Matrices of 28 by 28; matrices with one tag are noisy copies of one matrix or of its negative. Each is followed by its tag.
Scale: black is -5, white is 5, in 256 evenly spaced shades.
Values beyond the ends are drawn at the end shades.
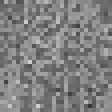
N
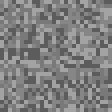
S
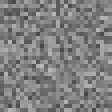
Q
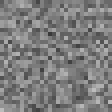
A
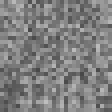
N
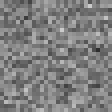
A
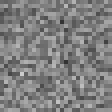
Q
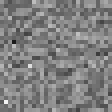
A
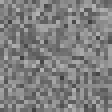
S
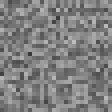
A
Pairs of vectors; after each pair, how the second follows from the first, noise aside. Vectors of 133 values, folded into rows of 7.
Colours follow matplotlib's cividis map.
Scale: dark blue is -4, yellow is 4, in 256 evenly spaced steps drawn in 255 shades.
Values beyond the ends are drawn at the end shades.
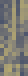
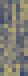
copied.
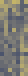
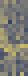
wrapped around.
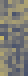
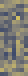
wrapped around.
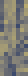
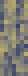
copied.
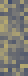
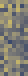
reversed, negated.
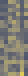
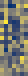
wrapped around, scaled up.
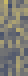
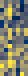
reversed, scaled up.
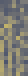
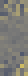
wrapped around, partly zeroed.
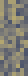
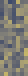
negated.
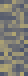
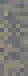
wrapped around, negated, shrunk.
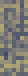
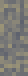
shrunk.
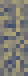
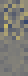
wrapped around, partly zeroed.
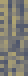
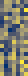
reversed, scaled up.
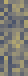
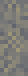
wrapped around, negated, shrunk.
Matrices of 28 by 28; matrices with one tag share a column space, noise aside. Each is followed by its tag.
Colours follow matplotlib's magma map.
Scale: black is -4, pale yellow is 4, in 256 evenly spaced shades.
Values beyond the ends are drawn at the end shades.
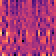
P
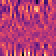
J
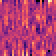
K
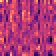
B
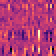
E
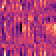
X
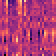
P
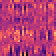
E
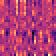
P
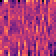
K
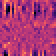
J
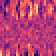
J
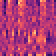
P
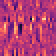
X
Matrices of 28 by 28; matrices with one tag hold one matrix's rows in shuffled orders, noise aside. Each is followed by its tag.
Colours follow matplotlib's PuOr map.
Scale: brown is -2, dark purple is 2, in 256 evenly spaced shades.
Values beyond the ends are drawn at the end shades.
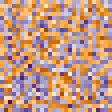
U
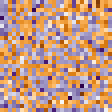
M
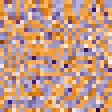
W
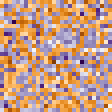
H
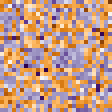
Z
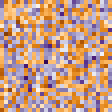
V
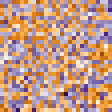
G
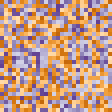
U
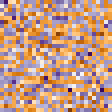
Z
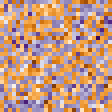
W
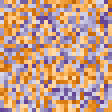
H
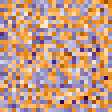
M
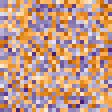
M
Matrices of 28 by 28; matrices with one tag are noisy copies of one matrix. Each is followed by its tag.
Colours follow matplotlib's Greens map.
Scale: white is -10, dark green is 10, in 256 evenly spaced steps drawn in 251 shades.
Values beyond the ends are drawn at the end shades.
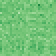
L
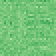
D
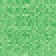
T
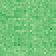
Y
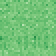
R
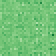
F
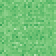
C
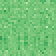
R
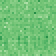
R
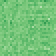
D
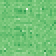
Y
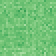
Y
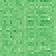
D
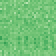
R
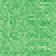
D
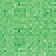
Y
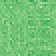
D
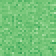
F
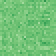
D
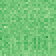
R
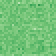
L
